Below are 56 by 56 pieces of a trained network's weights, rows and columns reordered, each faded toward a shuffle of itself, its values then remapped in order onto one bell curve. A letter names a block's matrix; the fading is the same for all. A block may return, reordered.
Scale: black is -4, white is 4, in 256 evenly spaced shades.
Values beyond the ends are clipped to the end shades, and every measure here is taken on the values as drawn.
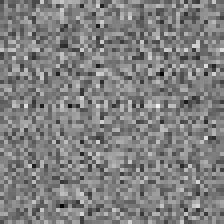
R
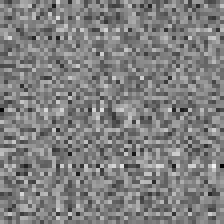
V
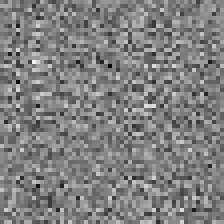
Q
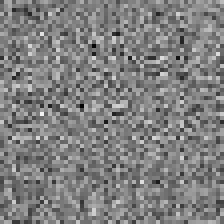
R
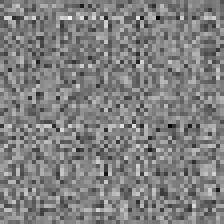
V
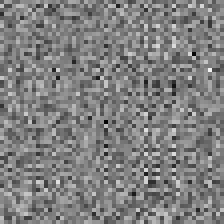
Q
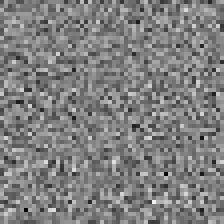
V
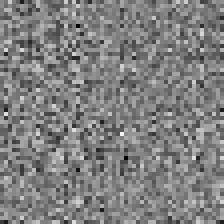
R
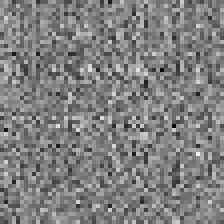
R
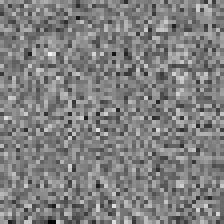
Q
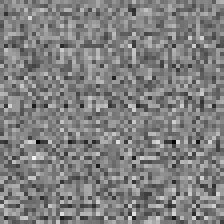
V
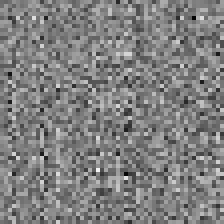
R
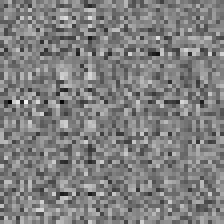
V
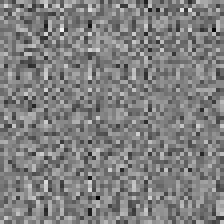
Q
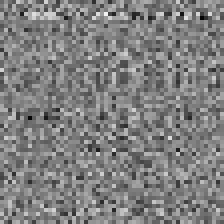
V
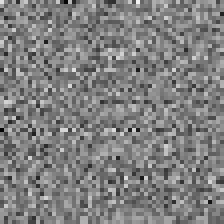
Q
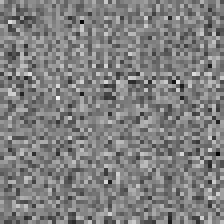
R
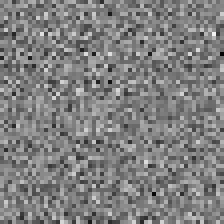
V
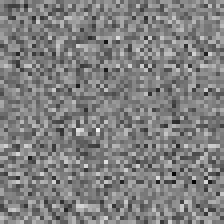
V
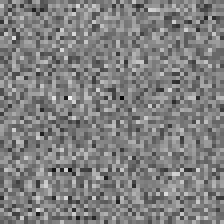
Q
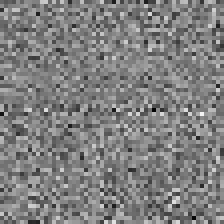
V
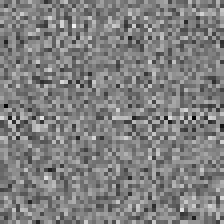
Q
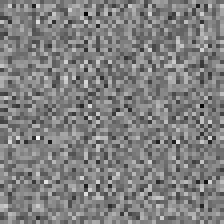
Q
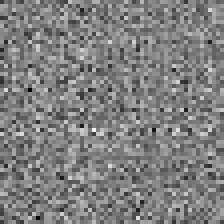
R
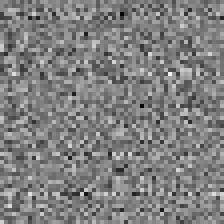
Q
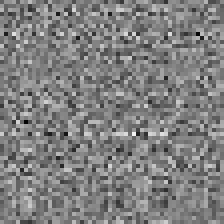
V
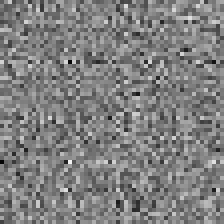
Q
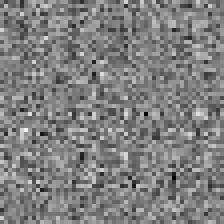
R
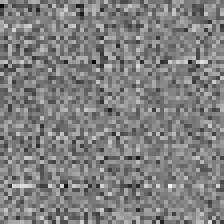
V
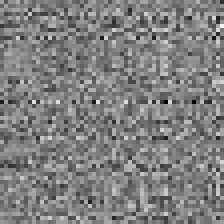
V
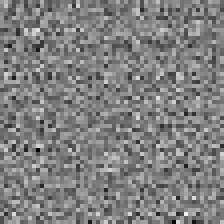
R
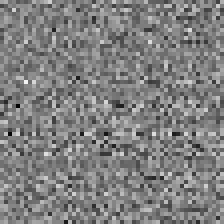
Q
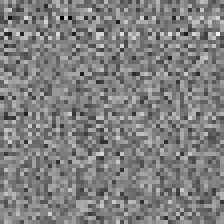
V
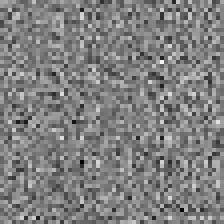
Q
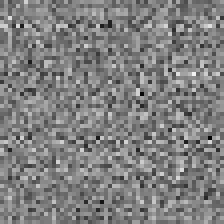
Q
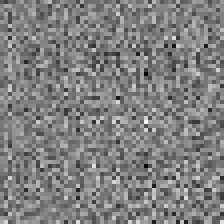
R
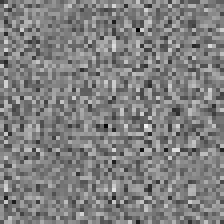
Q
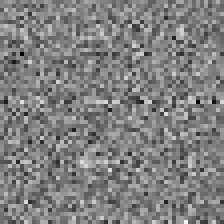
Q
